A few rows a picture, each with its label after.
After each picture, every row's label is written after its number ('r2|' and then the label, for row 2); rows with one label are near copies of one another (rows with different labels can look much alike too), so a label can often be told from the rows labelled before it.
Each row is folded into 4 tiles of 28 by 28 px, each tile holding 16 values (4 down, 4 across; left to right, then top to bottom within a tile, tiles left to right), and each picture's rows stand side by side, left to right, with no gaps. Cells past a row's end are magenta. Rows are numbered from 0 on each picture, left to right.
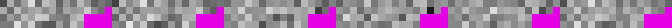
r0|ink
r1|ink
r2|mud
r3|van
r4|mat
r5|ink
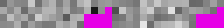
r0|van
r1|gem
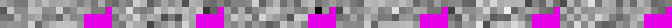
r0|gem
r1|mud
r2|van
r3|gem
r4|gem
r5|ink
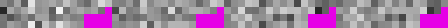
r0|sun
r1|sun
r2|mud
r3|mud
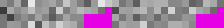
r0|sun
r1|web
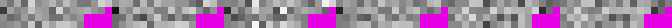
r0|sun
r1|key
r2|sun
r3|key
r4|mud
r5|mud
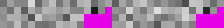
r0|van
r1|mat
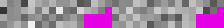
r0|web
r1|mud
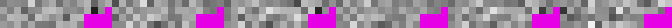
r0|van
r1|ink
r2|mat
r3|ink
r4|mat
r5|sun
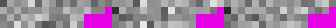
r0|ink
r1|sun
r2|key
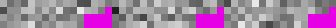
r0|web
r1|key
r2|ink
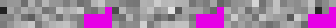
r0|key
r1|gem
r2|van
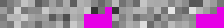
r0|mud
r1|web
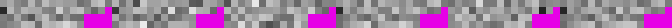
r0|key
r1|web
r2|ink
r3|key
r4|van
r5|key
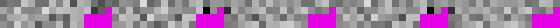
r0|mud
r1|van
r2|key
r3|van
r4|key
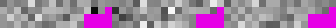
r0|van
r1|sun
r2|ink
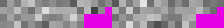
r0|mat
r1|ink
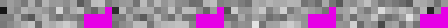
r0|key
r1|key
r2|gem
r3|mat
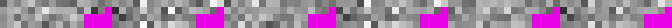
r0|mat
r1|sun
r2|ink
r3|sun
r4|gem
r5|sun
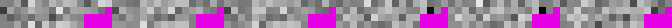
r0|sun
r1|gem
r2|gem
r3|van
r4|van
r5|mud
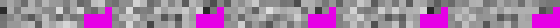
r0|key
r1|mud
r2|mat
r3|mud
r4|mud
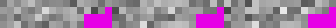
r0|mat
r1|gem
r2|web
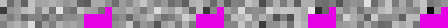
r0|web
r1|mat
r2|mud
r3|van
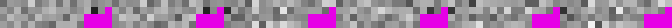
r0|van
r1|van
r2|sun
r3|mat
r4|web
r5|sun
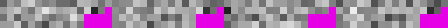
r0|mat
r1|mud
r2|key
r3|mud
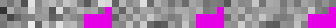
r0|sun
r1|ink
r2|ink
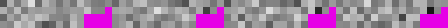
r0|ink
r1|mat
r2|mat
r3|van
